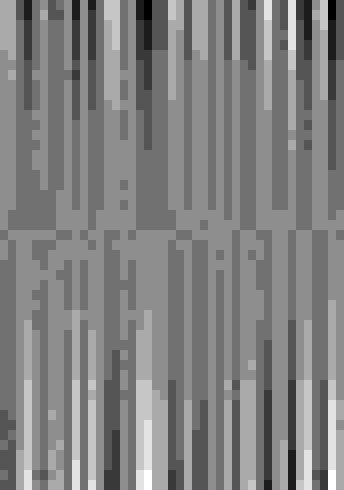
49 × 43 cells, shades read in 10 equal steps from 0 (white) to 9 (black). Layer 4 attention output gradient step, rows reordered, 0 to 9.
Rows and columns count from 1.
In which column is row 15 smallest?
37
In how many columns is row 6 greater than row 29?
23
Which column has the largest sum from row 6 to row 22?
42
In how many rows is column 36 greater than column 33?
21
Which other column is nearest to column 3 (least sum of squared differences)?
7
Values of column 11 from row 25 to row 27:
4 4 5
